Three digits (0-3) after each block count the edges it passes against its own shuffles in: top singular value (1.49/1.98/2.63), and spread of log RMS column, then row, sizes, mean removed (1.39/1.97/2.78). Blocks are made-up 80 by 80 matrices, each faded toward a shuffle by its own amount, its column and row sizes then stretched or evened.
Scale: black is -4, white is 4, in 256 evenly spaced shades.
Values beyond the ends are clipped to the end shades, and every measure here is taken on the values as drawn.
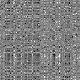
3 2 1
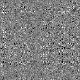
1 2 2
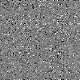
0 2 2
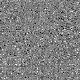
1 0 1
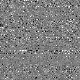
0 1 3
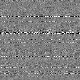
2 0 3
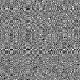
3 0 2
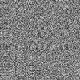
2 0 1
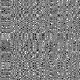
3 2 0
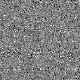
1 1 2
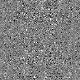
0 2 2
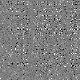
2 2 2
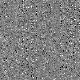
0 2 0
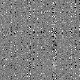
0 3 2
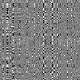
3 3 1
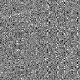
2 2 0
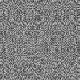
2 0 0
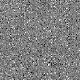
1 2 1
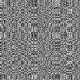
3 3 0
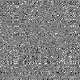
2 0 2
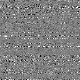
0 1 3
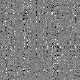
1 3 2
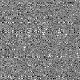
2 0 2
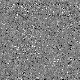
0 1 1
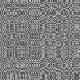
3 0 1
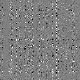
1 3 1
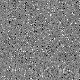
1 1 0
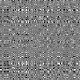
3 2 3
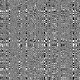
3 3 2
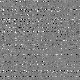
0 1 3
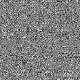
1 0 2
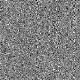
1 2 0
